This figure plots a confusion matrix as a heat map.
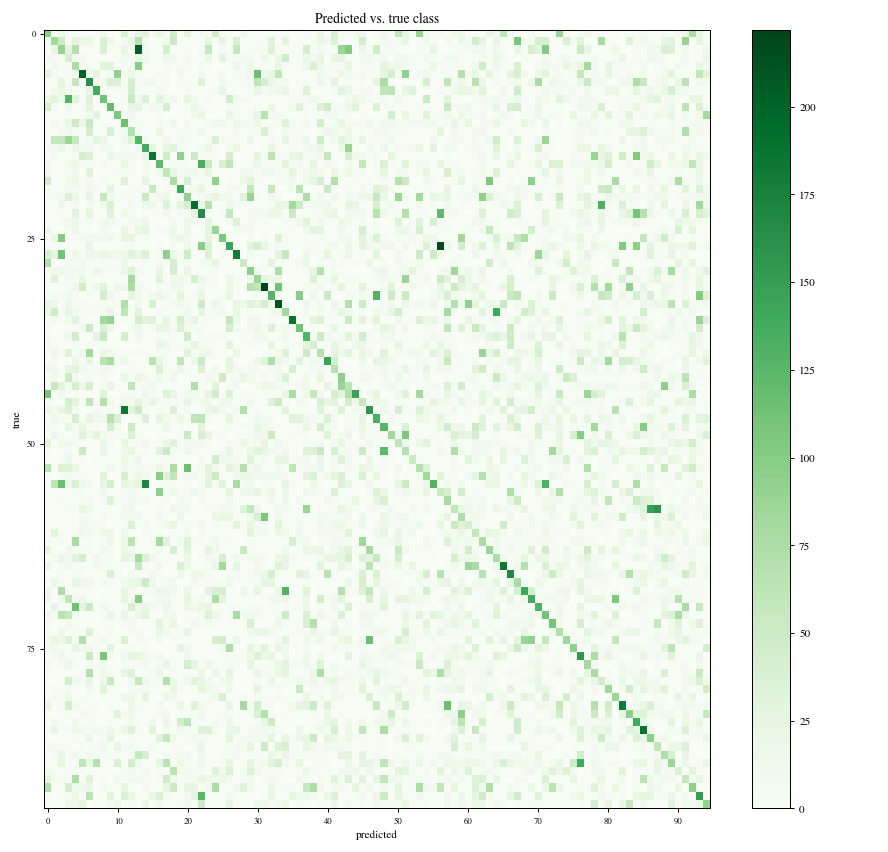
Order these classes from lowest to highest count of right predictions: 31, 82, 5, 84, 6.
84, 6, 82, 5, 31
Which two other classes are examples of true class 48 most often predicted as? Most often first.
85, 78
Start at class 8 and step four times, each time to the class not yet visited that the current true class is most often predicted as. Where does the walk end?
13
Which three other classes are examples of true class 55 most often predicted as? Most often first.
14, 71, 2
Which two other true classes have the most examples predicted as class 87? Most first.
58, 72
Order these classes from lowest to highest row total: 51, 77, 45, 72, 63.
77, 72, 63, 45, 51
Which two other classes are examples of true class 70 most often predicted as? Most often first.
4, 91
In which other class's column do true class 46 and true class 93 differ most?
11
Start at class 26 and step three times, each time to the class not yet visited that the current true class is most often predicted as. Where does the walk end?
22
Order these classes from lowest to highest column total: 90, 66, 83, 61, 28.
28, 90, 83, 61, 66
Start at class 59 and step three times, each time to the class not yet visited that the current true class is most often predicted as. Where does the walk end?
60
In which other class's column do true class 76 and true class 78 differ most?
8
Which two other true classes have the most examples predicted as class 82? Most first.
26, 37
